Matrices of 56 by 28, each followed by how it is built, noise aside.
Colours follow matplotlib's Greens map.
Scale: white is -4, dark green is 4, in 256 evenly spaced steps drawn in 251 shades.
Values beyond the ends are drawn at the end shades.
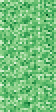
repeating rows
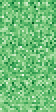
repeating columns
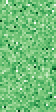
sparse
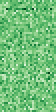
uneven rows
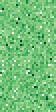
sparse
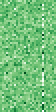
uneven columns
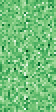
uneven columns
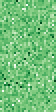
sparse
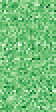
uneven rows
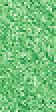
Toeplitz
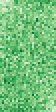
smooth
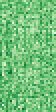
blocks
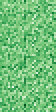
repeating rows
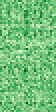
blocks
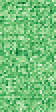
blocks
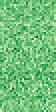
repeating columns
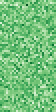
repeating rows
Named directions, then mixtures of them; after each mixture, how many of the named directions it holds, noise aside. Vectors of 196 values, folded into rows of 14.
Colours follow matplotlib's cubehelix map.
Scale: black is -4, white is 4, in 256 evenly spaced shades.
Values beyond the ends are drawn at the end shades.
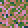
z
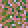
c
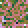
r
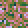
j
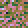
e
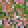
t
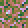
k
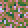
one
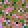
four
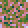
four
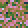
one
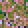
one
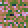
three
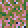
four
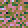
one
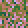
two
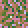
one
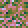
one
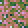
two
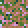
four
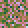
two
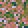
four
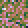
four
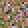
two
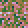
two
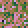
four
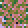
one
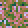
one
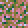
three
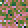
four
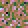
three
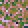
four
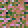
one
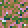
two
